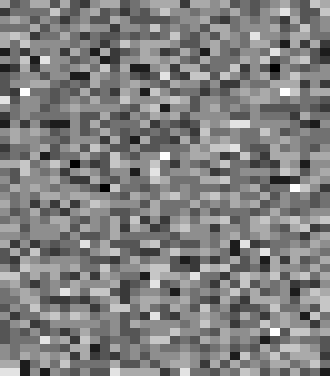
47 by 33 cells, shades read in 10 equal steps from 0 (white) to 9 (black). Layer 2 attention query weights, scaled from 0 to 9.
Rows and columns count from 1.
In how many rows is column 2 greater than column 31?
20
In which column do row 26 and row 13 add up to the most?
6
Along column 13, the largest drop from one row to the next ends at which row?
39
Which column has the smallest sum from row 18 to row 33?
30
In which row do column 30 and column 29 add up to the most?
23
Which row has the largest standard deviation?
47
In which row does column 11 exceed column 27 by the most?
8
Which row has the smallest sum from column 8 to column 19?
13
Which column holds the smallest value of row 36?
16
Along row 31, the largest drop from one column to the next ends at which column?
25
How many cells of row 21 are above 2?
28
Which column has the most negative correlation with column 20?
15
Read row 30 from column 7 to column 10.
6 4 6 6
